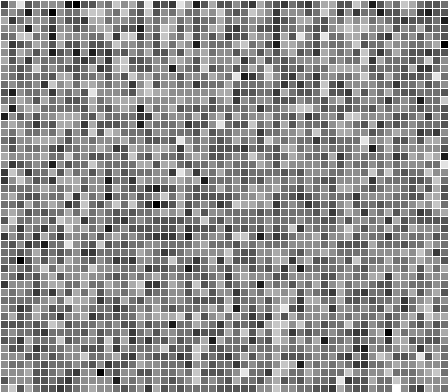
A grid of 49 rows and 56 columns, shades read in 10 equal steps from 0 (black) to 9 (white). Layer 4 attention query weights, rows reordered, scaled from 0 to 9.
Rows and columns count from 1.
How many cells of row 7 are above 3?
32
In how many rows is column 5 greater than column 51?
20
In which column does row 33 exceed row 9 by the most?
22
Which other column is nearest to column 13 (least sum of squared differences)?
27
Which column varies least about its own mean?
52
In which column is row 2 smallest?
7
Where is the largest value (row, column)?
49, 50
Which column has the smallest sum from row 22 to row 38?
24
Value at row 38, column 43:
6
